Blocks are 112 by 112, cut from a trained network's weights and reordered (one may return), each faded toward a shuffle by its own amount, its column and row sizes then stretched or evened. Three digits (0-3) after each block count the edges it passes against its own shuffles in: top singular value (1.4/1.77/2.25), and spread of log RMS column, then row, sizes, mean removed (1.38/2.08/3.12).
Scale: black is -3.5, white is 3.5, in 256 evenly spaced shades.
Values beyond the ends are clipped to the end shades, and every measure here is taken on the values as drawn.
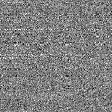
2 0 2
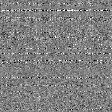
1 0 3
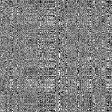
3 3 1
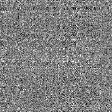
2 2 1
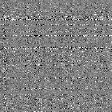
1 2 3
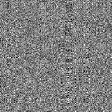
3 2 1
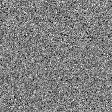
0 0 1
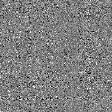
0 2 2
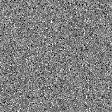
1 1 0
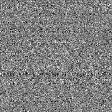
2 0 2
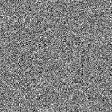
2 1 1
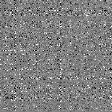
1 2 3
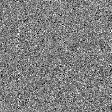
1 1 1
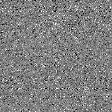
0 1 2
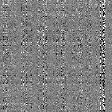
2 3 1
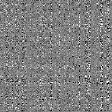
2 3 2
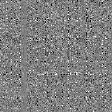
0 3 2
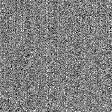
1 1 0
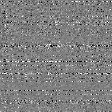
1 1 3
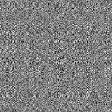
3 2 2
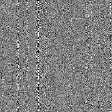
2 3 0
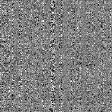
1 3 0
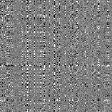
3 3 2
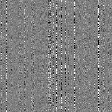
3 3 0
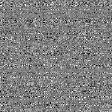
0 2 3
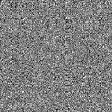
2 1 1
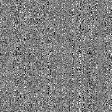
0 3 1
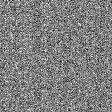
1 0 0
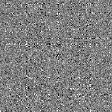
2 2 2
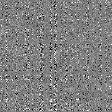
0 3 2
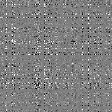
1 3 3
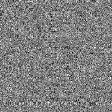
2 1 1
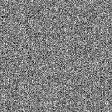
2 1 0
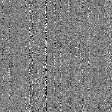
1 3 0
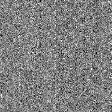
1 2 0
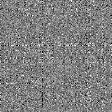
1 2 2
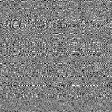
3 0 3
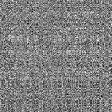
3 2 0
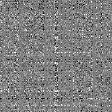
2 3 2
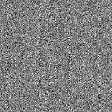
2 2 0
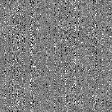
0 3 1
